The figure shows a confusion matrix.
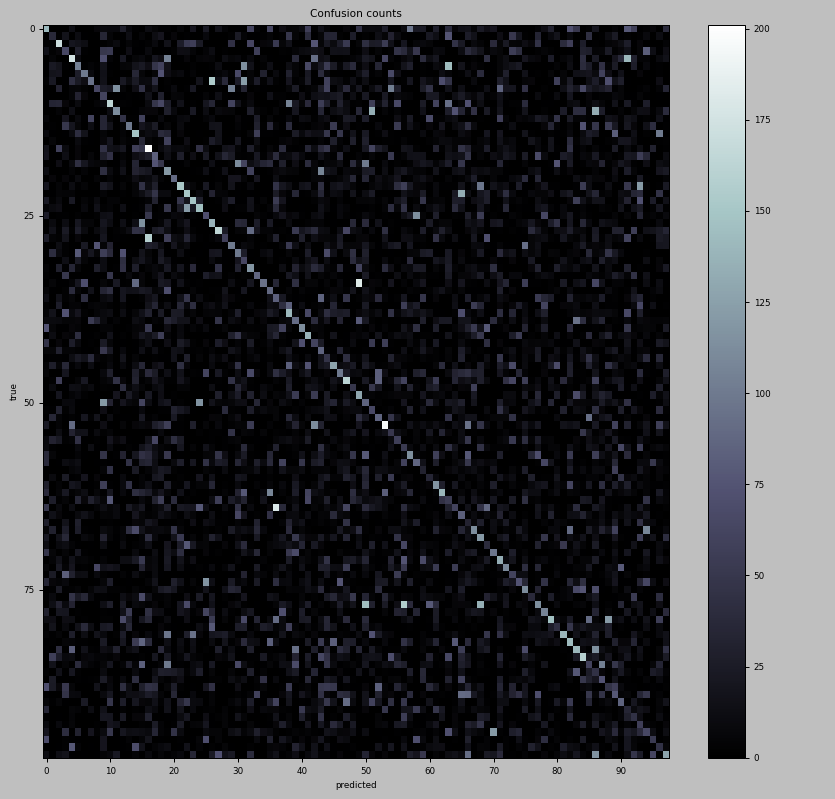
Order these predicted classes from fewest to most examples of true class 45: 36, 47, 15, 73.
36, 47, 15, 73
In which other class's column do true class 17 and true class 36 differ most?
43
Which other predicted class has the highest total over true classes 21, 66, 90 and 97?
93
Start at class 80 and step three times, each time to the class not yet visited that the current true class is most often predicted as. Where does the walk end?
19
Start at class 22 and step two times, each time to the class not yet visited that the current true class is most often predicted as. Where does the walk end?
30
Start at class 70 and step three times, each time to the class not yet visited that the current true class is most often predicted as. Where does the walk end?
86
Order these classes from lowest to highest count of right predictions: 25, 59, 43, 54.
59, 54, 25, 43
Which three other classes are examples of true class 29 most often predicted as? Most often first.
75, 8, 38
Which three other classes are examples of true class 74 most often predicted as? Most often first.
25, 46, 94
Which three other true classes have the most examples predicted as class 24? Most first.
50, 64, 16
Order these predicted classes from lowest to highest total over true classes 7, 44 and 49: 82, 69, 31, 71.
69, 82, 71, 31
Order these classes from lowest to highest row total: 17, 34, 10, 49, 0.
49, 34, 17, 0, 10
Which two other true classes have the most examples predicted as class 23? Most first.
81, 2
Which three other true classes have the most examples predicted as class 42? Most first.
53, 4, 2
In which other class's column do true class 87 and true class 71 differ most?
56
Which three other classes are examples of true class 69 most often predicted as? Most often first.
22, 56, 81
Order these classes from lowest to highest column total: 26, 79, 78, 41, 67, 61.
79, 78, 67, 26, 61, 41
